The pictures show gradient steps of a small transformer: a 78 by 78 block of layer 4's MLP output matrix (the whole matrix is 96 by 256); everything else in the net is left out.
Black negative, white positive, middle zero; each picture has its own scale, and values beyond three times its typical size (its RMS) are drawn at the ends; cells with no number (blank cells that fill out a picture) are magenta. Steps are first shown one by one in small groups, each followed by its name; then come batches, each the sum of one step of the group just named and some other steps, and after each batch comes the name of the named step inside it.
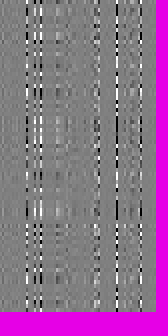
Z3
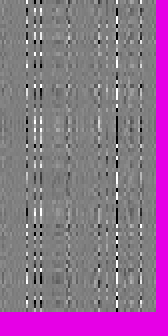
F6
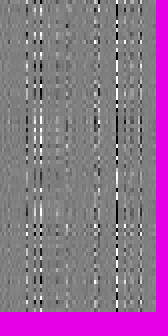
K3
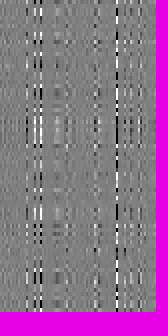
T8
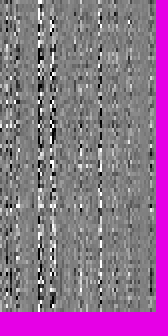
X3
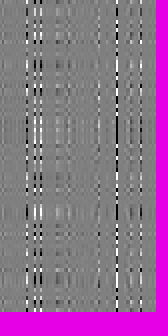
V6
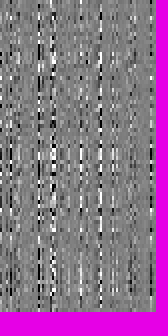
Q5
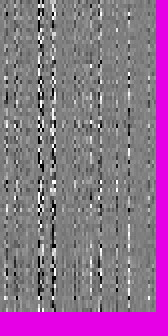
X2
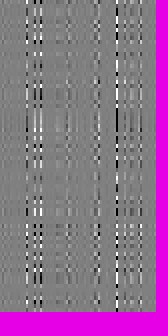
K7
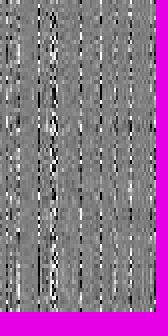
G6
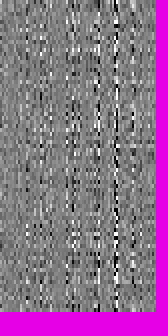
K7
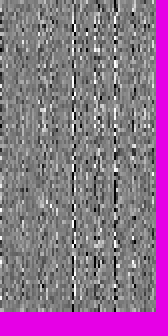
X3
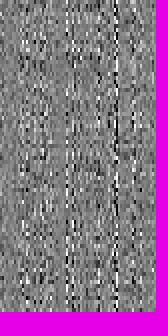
V6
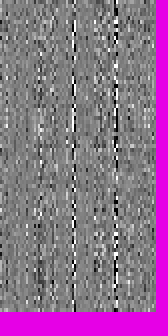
K7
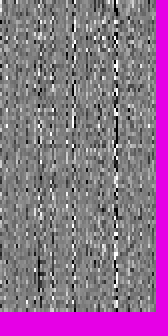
V6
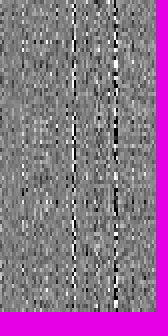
V6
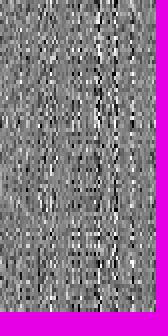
G6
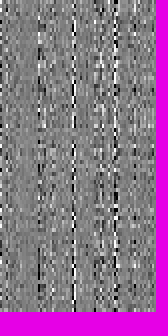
Q5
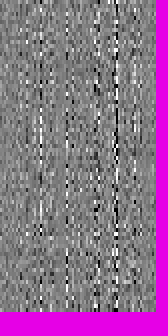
K3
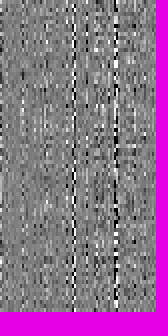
F6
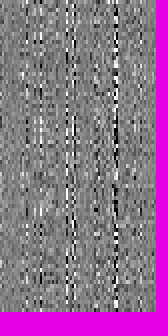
Z3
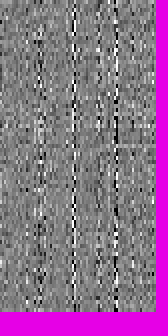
V6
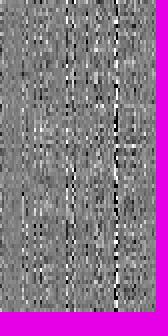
K7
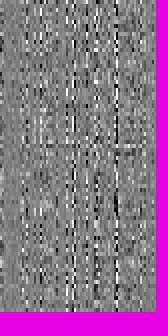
Z3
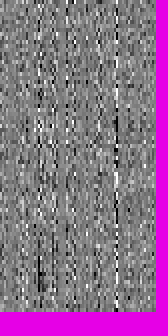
F6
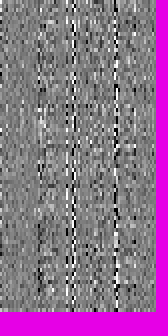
T8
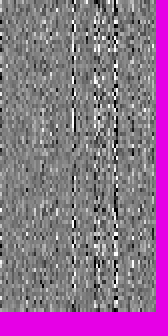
V6
